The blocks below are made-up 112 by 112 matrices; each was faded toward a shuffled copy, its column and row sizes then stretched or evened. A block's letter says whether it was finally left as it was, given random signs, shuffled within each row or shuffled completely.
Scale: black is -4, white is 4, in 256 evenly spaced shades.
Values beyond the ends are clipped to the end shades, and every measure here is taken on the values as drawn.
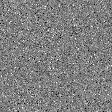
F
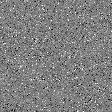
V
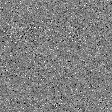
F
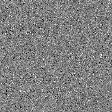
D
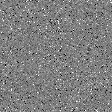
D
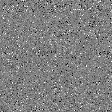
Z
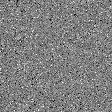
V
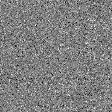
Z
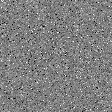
V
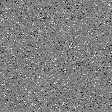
F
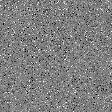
D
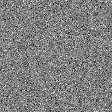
D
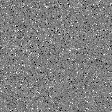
D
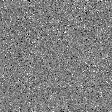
D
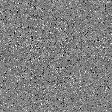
D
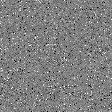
D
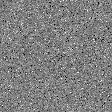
V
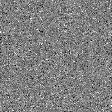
Z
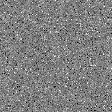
Z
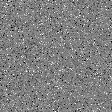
V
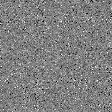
Z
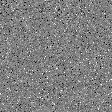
V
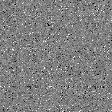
Z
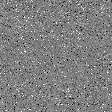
F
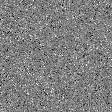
V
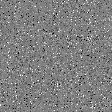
D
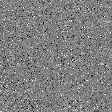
D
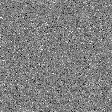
F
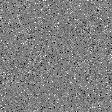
Z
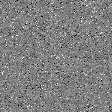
F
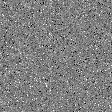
V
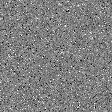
V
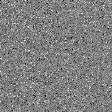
D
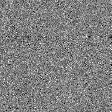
Z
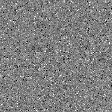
Z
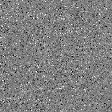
Z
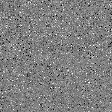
D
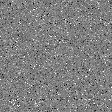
F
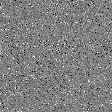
F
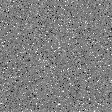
V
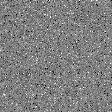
Z
